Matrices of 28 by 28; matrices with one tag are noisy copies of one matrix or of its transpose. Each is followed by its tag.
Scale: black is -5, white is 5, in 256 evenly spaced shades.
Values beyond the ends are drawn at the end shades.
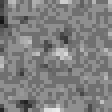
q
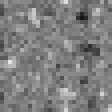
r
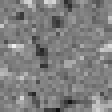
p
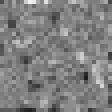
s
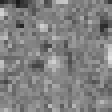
q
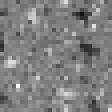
r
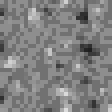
r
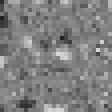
q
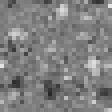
r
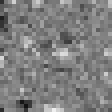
q
